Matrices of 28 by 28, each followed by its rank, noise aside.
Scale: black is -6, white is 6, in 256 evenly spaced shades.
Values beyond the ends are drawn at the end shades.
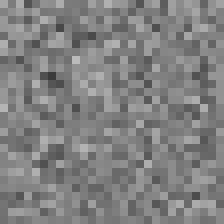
six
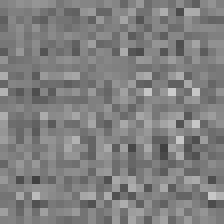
four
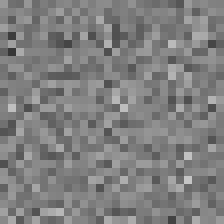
six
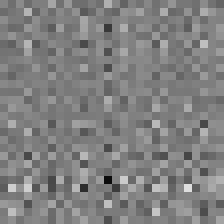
three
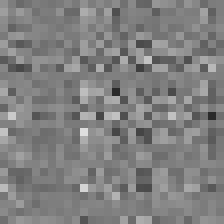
three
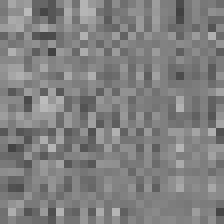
three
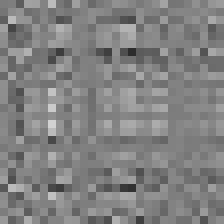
three
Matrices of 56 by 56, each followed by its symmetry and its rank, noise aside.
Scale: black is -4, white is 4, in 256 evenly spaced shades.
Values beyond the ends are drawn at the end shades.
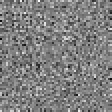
antisymmetric, rank eight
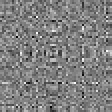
antisymmetric, rank six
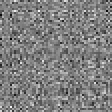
antisymmetric, rank six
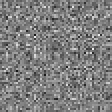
no symmetry, rank six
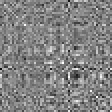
symmetric, rank six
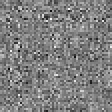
antisymmetric, rank eight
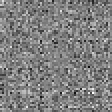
no symmetry, rank eight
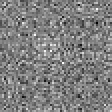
symmetric, rank six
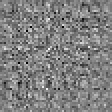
symmetric, rank six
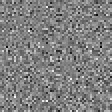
antisymmetric, rank eight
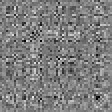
symmetric, rank six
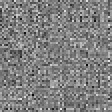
no symmetry, rank eight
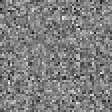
no symmetry, rank eight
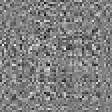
antisymmetric, rank six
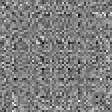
symmetric, rank six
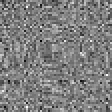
no symmetry, rank eight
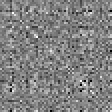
symmetric, rank six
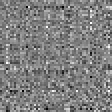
antisymmetric, rank six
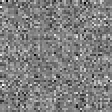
antisymmetric, rank eight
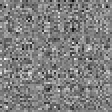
antisymmetric, rank eight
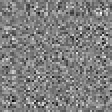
antisymmetric, rank six
